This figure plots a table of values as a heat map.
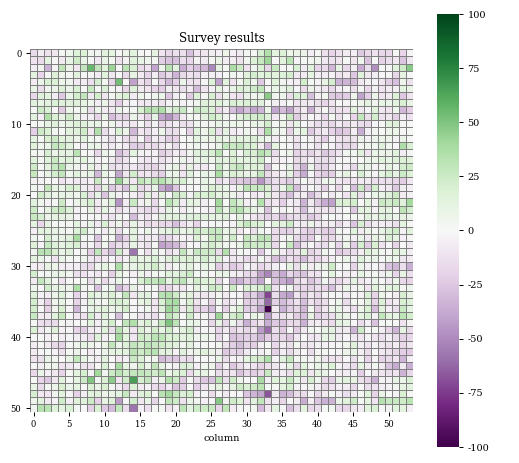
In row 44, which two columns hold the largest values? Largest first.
12, 17
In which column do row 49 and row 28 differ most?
14
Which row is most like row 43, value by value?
1
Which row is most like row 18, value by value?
40
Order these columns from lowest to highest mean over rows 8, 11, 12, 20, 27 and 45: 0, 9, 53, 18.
53, 0, 18, 9
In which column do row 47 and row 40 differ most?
32
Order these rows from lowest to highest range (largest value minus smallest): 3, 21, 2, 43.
3, 43, 21, 2
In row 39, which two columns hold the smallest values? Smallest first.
33, 32
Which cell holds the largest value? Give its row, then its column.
46, 14
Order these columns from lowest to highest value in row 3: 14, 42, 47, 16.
16, 47, 42, 14
